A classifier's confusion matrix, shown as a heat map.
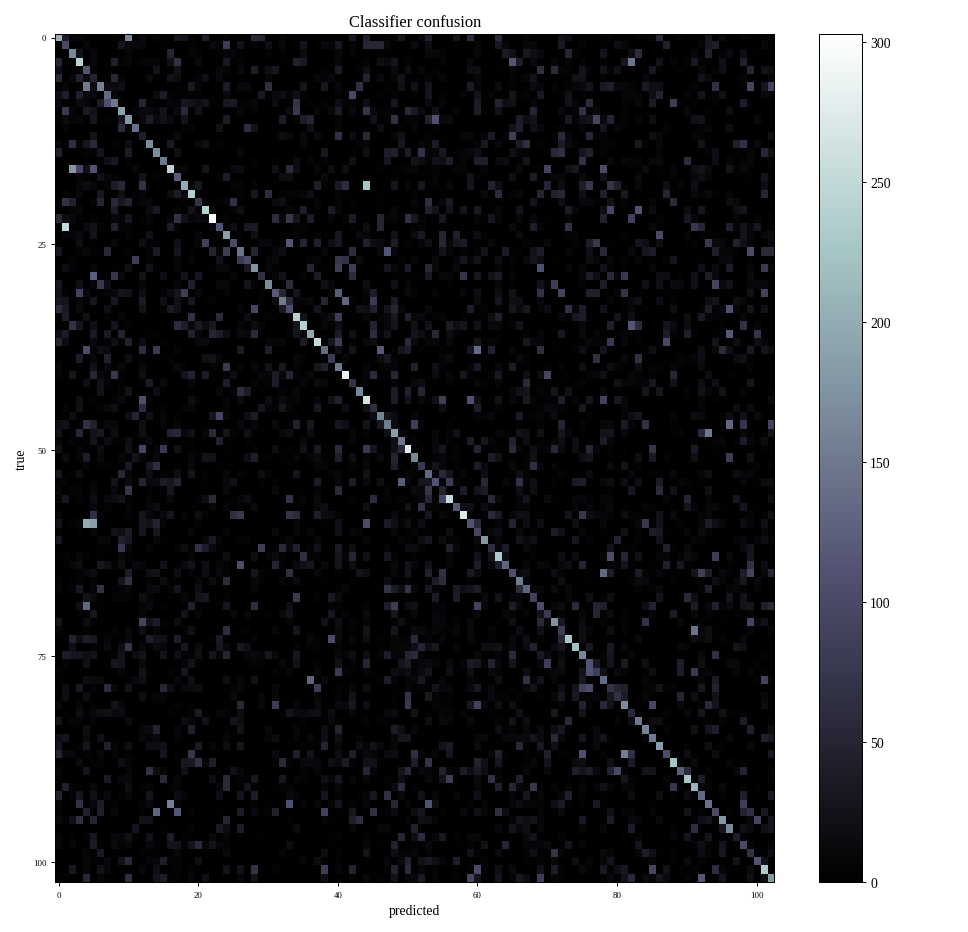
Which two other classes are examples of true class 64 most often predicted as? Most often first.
26, 99
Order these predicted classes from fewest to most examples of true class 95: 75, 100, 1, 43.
1, 75, 43, 100
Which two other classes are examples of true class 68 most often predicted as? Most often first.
34, 90
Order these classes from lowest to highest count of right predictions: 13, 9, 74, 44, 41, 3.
13, 9, 74, 3, 44, 41
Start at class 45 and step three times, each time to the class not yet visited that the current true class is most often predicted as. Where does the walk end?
78
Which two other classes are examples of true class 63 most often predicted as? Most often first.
79, 94
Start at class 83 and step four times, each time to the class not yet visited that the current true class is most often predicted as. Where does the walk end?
76
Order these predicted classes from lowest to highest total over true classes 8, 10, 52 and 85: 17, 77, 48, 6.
17, 6, 77, 48
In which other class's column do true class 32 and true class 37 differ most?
41
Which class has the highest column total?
40
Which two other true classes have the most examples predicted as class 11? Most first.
27, 46
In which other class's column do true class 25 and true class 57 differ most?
33
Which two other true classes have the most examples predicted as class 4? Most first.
59, 6
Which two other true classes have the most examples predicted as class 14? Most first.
94, 38
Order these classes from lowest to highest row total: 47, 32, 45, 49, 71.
45, 49, 71, 32, 47
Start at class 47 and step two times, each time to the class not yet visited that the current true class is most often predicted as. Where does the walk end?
91
